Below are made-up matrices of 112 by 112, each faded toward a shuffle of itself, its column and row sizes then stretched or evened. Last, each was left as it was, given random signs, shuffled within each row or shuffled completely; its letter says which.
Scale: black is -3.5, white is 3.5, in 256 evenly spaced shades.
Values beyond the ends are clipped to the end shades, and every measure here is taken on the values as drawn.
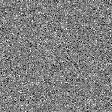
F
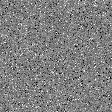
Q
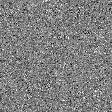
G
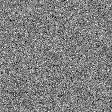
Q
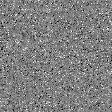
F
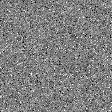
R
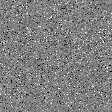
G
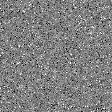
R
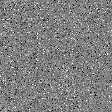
R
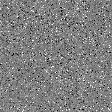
R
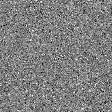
G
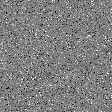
G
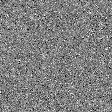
G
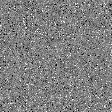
R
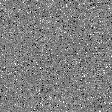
F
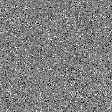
F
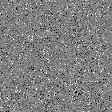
F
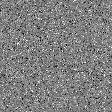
G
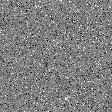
Q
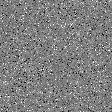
Q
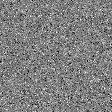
G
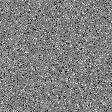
Q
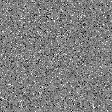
F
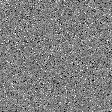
Q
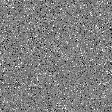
R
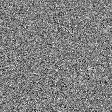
G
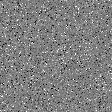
Q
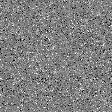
R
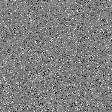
G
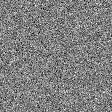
Q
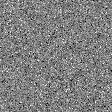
Q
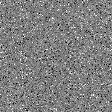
F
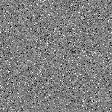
F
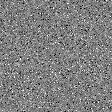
G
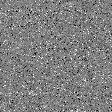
G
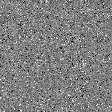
F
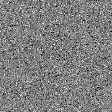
R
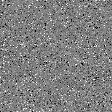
R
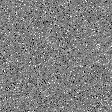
Q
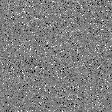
R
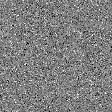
R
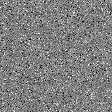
G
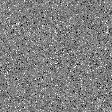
R
